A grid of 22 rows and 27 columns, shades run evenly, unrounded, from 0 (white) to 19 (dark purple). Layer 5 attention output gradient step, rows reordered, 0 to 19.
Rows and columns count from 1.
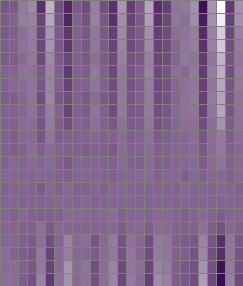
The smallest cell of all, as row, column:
1, 25
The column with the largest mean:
23
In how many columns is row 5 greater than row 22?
15
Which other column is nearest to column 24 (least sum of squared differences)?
22
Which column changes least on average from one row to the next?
9
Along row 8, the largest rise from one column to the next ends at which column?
26
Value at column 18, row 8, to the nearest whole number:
14
